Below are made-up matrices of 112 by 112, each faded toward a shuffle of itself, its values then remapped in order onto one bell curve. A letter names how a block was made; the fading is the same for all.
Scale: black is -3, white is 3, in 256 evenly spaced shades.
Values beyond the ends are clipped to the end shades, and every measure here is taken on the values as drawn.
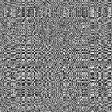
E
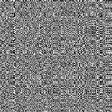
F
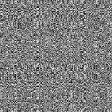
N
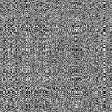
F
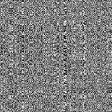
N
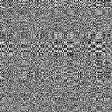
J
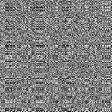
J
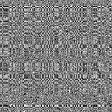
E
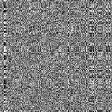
F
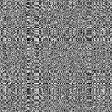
E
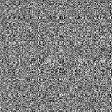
N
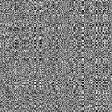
F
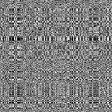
E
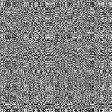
J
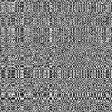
E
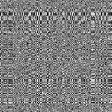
E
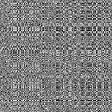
E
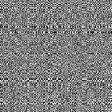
J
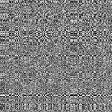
J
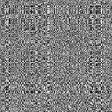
F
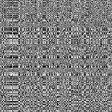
E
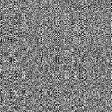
N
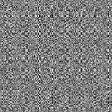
F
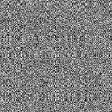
N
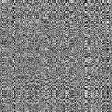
F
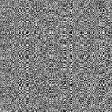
F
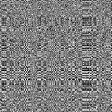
E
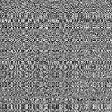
J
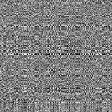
J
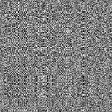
N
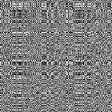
E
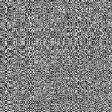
F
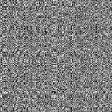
N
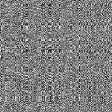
F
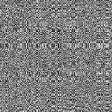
F
